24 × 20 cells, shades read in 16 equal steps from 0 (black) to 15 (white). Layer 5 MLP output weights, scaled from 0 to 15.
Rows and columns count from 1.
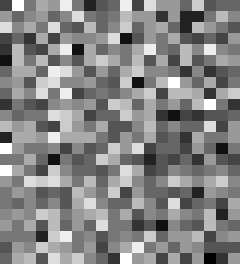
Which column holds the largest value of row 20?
4
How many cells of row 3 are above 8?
9
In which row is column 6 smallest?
14
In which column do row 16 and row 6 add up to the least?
13
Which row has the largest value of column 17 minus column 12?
1
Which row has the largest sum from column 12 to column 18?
5
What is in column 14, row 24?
4
